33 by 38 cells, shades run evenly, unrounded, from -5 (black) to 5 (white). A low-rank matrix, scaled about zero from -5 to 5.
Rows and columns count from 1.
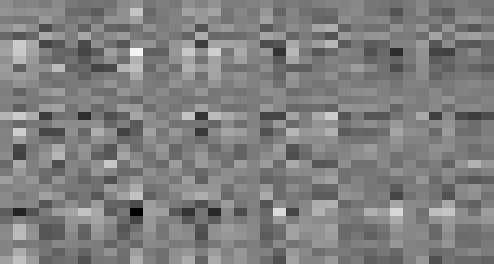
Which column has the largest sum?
2
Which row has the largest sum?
21
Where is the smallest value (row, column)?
27, 11
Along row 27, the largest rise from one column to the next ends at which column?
12
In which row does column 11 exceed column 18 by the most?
7
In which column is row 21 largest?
9
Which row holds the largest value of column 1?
15
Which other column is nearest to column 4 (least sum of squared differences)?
16
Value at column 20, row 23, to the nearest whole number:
0
